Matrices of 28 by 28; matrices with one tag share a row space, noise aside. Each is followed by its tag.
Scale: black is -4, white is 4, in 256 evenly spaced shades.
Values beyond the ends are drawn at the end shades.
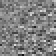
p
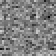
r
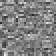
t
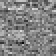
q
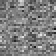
p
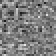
t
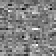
q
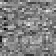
t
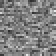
q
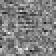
t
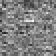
t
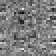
p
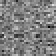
r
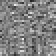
p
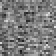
t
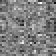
p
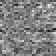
r
